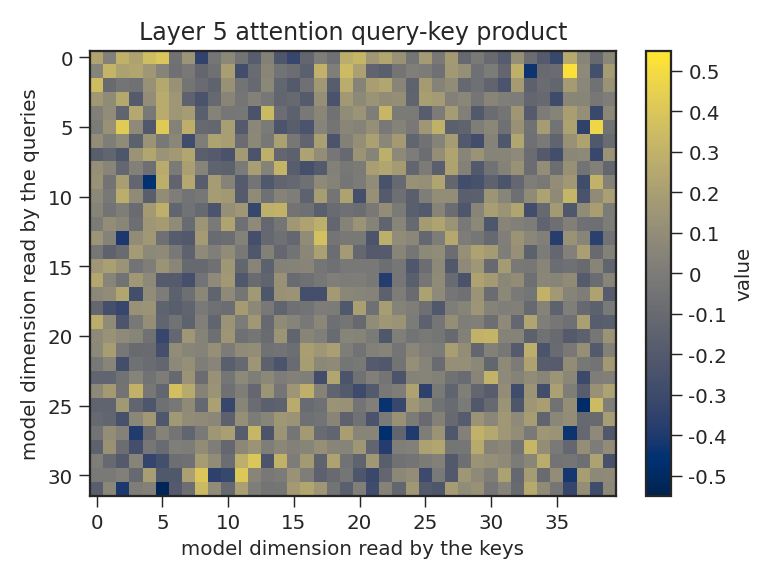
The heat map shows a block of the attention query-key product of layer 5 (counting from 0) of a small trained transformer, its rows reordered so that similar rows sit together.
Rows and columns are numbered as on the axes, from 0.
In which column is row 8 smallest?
16
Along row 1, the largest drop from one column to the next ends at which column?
33
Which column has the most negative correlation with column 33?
32
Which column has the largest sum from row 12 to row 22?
29
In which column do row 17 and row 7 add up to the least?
9
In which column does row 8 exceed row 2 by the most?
14
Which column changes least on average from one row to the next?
31
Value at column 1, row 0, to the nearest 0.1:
0
